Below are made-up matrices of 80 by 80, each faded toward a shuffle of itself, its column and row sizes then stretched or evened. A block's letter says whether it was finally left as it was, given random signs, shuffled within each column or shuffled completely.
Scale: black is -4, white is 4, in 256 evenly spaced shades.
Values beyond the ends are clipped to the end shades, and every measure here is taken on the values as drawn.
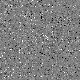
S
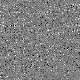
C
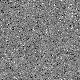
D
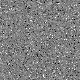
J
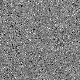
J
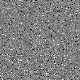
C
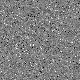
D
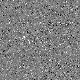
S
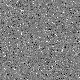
D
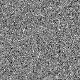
J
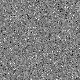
J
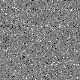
S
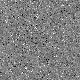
D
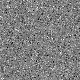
D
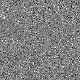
S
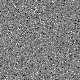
D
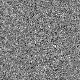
J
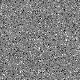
S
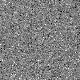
J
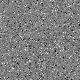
J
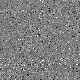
C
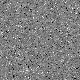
D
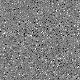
S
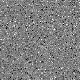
C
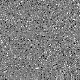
C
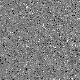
S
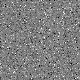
J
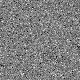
D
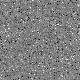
D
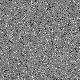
D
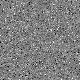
D
